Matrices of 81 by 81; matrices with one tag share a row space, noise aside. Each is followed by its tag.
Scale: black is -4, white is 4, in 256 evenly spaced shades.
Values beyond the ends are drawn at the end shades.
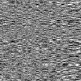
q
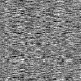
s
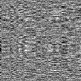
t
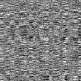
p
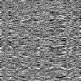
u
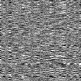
u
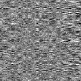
q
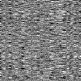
u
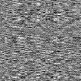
s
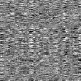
p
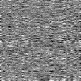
u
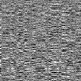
t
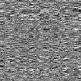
p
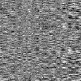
q
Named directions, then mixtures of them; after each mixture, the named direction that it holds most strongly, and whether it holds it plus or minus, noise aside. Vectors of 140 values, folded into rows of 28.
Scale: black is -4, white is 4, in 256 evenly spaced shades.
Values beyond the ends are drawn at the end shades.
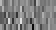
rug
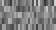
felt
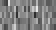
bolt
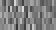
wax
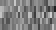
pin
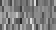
rug, minus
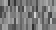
bolt, minus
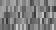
pin, plus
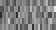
pin, minus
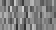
wax, plus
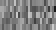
pin, plus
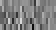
rug, plus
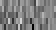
rug, plus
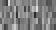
bolt, plus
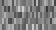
felt, minus
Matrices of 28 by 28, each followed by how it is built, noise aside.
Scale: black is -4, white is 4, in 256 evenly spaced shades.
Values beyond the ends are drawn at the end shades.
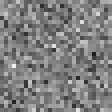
noise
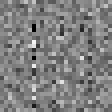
uneven columns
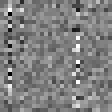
uneven columns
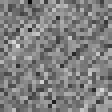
Hankel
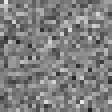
noise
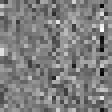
uneven columns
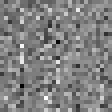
uneven columns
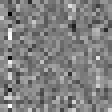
uneven columns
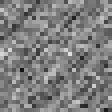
Hankel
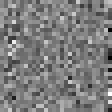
uneven columns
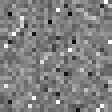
sparse
